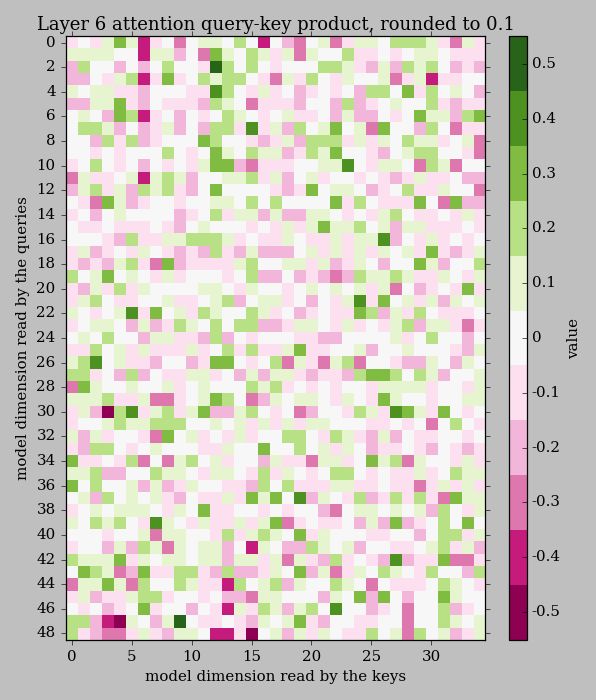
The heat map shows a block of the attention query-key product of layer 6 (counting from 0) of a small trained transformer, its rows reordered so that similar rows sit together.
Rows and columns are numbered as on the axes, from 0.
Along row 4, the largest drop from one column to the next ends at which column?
29
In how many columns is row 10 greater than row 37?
13
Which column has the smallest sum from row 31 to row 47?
28
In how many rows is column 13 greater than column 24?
20
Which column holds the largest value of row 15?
21
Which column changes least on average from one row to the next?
10
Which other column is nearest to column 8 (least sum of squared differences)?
14
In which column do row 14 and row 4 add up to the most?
12
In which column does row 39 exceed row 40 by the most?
7
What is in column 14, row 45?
-0.2
